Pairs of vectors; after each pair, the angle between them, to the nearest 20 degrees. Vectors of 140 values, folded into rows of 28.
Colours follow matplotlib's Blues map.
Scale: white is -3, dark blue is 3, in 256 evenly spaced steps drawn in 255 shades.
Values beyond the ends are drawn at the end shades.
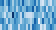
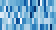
80 degrees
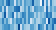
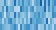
160 degrees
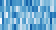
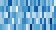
60 degrees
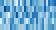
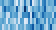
60 degrees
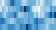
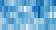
160 degrees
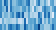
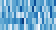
140 degrees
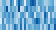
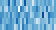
140 degrees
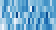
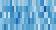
100 degrees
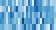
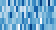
60 degrees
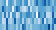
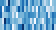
80 degrees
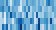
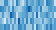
60 degrees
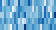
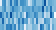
140 degrees
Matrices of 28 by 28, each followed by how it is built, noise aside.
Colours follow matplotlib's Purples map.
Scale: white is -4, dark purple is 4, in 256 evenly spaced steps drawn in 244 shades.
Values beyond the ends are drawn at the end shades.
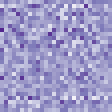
low rank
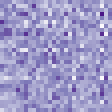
low rank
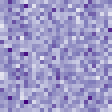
repeating rows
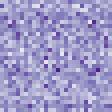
repeating columns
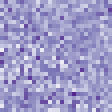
lower triangular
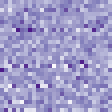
uneven rows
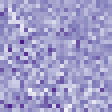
lower triangular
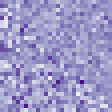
lower triangular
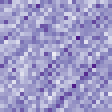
Hankel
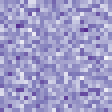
repeating rows
